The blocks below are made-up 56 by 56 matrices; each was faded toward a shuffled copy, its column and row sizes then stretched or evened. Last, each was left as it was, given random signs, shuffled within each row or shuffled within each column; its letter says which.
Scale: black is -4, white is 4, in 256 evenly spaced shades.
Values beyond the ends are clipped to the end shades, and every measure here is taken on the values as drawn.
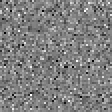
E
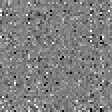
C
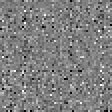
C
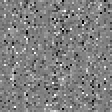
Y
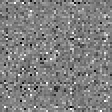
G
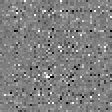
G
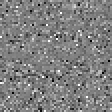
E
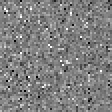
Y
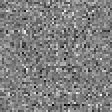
G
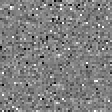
E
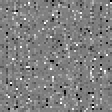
Y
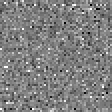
E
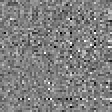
G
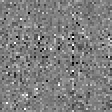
C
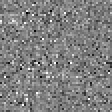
E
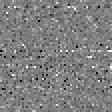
E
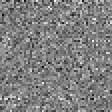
E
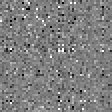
C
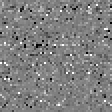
E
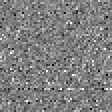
E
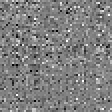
G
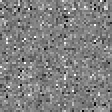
C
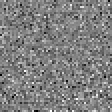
E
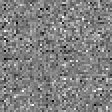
C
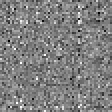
G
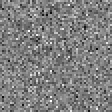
Y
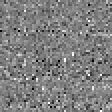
G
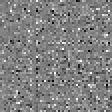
C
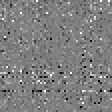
C
